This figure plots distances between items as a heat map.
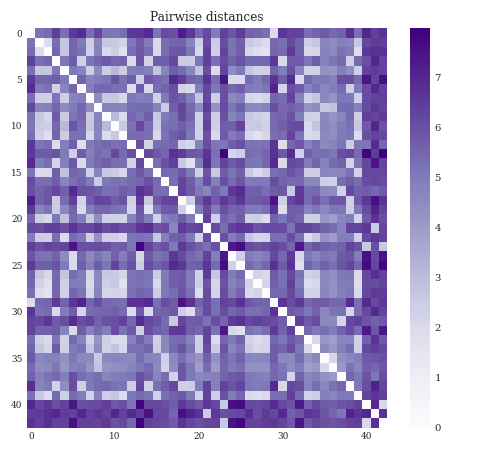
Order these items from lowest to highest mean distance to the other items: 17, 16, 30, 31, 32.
30, 16, 32, 17, 31
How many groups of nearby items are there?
8
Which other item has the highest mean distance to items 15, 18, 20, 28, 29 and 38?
41
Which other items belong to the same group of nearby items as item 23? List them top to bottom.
40, 42
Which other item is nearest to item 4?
22
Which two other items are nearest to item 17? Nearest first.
37, 31
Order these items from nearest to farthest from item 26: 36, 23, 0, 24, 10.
10, 36, 24, 0, 23
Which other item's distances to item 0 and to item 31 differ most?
29
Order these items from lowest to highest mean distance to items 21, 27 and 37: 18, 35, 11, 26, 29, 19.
11, 26, 35, 19, 29, 18
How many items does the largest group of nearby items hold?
16
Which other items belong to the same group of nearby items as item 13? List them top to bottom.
5, 24, 25, 32
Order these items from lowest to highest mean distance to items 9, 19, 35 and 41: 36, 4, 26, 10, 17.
36, 4, 26, 10, 17
